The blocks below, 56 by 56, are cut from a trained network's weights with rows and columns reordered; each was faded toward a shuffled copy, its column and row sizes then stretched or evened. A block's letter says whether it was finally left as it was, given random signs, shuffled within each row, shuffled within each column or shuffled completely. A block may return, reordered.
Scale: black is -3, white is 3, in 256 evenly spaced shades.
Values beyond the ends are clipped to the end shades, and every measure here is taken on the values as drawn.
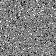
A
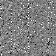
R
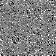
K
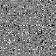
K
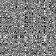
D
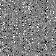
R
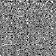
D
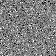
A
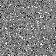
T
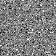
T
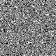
T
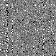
R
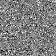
T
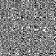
D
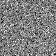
A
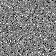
A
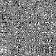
D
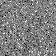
A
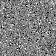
A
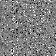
R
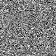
T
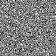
T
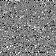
T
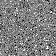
A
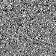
T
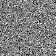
R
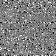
T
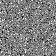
A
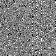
R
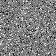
A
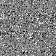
T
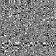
D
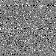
T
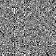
D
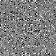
D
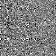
K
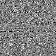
T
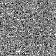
T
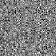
D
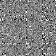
K
